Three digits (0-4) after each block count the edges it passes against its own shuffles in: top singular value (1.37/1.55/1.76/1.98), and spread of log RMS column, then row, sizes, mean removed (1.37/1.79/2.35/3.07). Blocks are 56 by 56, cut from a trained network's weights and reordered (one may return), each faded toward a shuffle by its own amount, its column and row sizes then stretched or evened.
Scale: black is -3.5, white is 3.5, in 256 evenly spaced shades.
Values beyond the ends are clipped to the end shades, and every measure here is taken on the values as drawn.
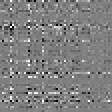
4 3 4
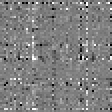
2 3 3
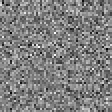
3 1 1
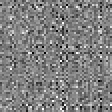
4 3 2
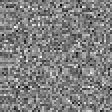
4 0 1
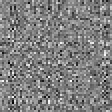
4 2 2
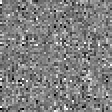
0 3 1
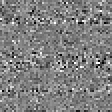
0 1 3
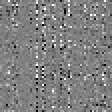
1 4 2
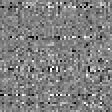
2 2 3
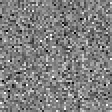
0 0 0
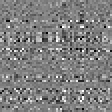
4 1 4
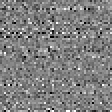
3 1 3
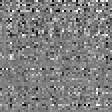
1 2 4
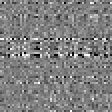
4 1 4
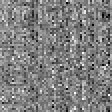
3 3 0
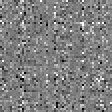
0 3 1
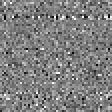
2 0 3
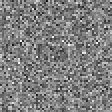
1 0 0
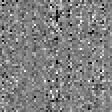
0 3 1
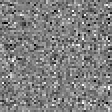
1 2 2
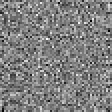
3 0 1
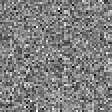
3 1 0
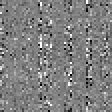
1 4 1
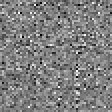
2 1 2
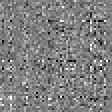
3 3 2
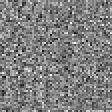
3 0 1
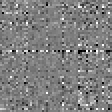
3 3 3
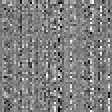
4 4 1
